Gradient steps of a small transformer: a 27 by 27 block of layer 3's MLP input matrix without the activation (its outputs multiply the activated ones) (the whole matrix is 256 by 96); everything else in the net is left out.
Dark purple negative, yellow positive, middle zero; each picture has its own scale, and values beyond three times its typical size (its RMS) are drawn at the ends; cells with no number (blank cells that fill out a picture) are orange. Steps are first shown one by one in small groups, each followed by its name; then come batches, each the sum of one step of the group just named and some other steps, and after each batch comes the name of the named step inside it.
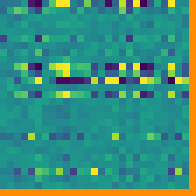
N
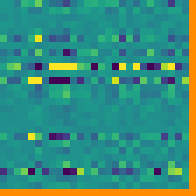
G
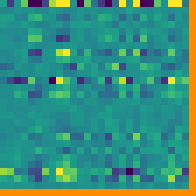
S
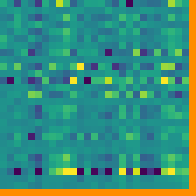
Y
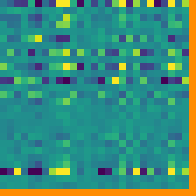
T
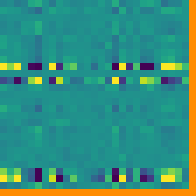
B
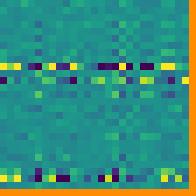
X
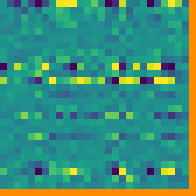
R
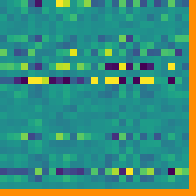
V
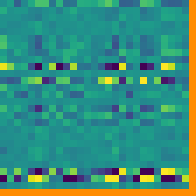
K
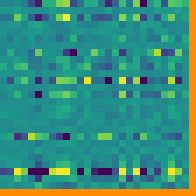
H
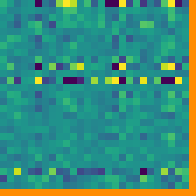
K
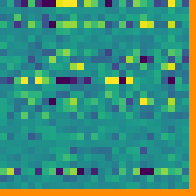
Y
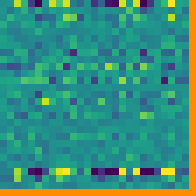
H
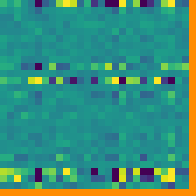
B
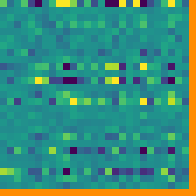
S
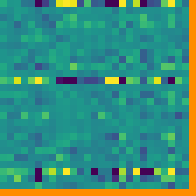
T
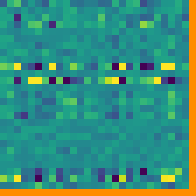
B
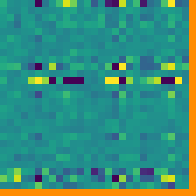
B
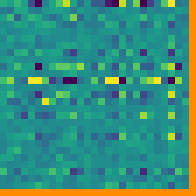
N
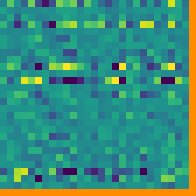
G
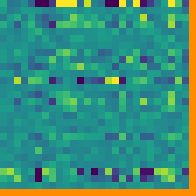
S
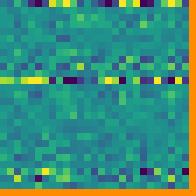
S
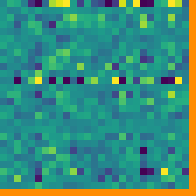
S
